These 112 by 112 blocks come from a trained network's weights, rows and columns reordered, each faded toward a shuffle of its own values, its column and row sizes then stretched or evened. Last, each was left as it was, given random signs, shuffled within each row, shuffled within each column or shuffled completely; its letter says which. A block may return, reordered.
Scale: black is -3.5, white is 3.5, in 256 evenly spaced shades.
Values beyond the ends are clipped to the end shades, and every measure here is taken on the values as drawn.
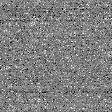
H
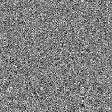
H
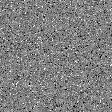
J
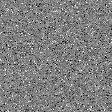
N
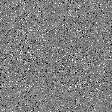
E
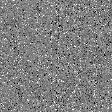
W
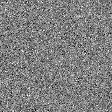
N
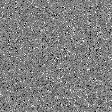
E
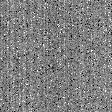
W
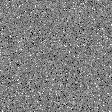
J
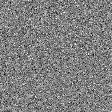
N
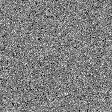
J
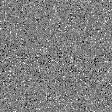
E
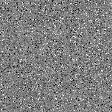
E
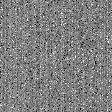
W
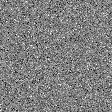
J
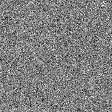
N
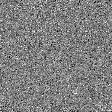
N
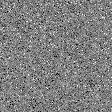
J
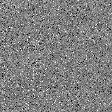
W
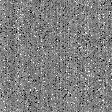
W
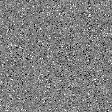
E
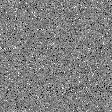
N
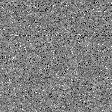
N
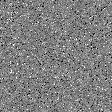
J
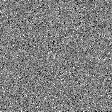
N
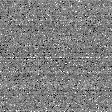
N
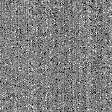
H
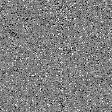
E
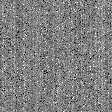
W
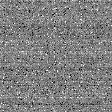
H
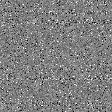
E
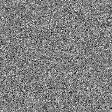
E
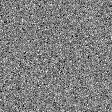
J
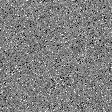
J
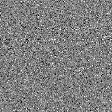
H
